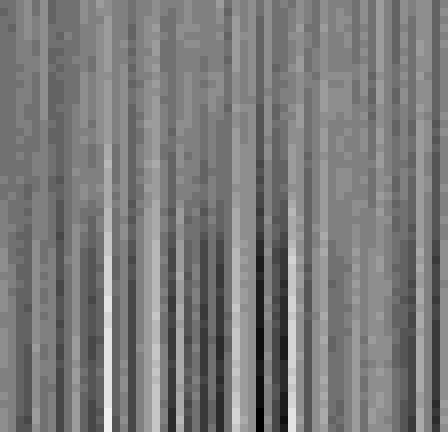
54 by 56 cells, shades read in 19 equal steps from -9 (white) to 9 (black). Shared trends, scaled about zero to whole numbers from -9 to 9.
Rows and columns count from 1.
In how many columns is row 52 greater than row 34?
21
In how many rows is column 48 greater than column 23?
23
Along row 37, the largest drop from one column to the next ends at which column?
37
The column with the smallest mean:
14
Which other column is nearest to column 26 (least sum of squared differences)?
22
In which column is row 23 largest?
33
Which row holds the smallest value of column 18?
44
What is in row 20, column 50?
1
